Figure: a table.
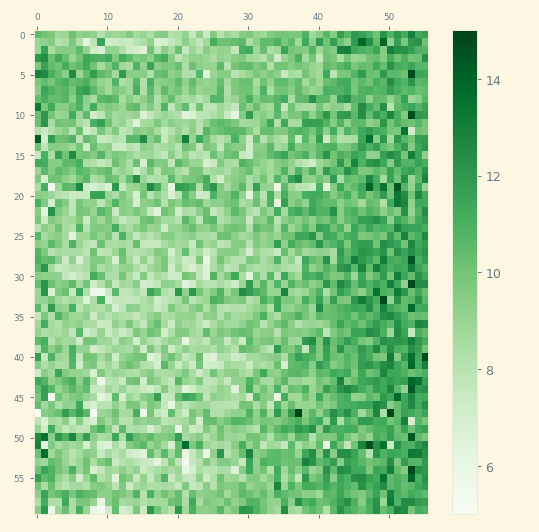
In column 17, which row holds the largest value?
45
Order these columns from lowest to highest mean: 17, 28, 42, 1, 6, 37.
17, 28, 6, 37, 1, 42
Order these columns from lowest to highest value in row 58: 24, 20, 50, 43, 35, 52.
24, 20, 35, 43, 52, 50
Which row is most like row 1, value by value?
33
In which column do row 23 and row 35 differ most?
50
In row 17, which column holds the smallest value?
14
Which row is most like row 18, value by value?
22
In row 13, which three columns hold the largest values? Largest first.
0, 47, 21
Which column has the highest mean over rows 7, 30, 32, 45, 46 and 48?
51
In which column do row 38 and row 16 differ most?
39
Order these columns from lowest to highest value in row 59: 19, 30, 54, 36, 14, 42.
19, 36, 14, 42, 54, 30
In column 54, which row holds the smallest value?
8
